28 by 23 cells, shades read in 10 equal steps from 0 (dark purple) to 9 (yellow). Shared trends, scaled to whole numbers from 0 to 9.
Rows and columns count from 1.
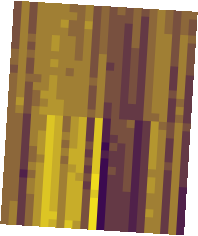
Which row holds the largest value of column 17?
1
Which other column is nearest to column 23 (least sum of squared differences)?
21
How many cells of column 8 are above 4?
20
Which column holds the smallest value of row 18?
13
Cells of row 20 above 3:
13
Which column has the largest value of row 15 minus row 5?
12
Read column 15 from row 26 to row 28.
2 2 2
